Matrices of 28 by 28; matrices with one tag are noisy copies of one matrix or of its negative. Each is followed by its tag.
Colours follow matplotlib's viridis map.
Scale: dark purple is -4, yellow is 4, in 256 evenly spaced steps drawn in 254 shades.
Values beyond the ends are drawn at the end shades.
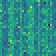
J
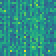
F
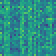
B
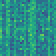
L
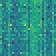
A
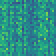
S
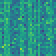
B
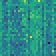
A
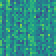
L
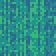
F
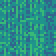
F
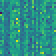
B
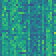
A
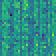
J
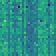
S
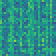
J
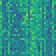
A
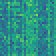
S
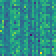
B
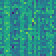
B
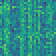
B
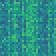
S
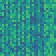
F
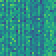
F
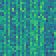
F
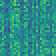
B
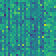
F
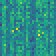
L
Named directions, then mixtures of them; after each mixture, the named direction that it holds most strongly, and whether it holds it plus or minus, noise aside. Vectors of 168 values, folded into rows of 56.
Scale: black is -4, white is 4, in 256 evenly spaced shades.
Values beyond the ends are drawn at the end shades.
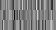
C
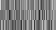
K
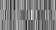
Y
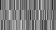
K, minus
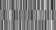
C, plus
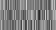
K, plus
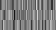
C, plus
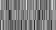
K, plus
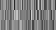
Y, plus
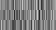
K, plus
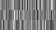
C, minus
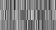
Y, plus
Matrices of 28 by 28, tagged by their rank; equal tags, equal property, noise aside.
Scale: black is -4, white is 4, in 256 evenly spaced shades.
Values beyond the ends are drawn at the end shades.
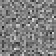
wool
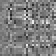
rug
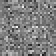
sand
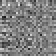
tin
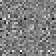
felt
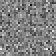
wool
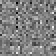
tin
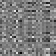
rug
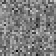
sand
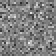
wool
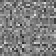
sand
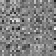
rug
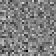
wool
